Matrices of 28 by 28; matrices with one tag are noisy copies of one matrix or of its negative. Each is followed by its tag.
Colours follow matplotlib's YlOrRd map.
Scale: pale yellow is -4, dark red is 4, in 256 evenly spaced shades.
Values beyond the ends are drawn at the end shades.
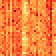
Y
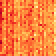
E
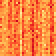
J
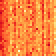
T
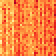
E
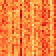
J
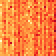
E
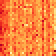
T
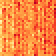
E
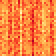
J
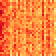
T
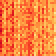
E
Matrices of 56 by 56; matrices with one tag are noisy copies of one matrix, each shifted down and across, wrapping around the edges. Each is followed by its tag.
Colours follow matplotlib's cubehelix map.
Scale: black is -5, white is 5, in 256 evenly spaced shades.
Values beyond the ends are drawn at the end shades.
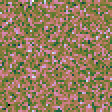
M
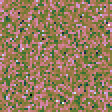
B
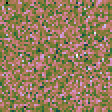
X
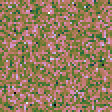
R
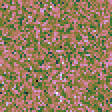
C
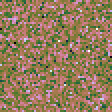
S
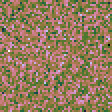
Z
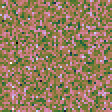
R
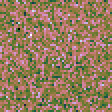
Z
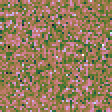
S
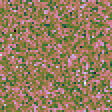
X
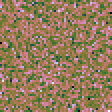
C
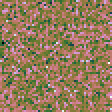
R
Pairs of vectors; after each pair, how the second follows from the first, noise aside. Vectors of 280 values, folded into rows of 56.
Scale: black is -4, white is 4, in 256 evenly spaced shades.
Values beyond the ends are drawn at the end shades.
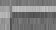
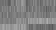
wrapped around, shrunk.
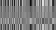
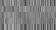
reversed, shrunk.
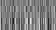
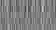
reversed, negated, shrunk.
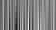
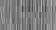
wrapped around, shrunk.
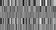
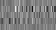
reversed, partly zeroed.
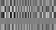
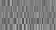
wrapped around, negated, shrunk.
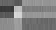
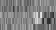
reversed, partly zeroed.
